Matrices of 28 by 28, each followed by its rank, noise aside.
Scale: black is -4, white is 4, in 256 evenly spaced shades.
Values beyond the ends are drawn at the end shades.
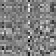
three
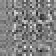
four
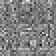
eight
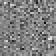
eight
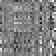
three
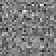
eight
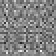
four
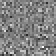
eight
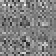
four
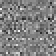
six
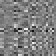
three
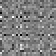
three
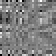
two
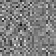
six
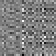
two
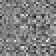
four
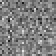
six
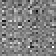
four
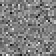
eight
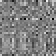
three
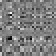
three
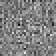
eight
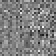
four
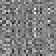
four
